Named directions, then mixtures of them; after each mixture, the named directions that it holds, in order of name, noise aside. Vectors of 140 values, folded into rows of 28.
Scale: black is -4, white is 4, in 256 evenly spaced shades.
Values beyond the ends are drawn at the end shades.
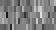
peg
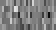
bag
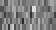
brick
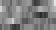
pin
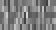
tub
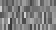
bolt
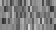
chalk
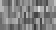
peg, pin, tub.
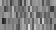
chalk.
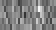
chalk, peg, tub.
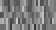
bolt, peg, tub.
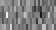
peg.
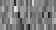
bag.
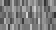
brick, tub.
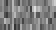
brick, peg, pin.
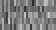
bag, bolt, tub.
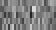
brick.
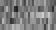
bag, pin.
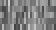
brick, chalk, tub.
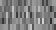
brick, chalk, tub.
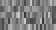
bag, bolt.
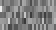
bag, bolt, pin.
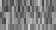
bolt, chalk.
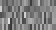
bolt.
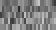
bolt, pin.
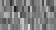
bag, brick, chalk.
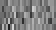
bolt, brick.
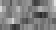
pin.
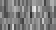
bag, brick, peg.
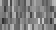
brick, chalk.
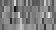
bag.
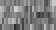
bag, brick, pin.
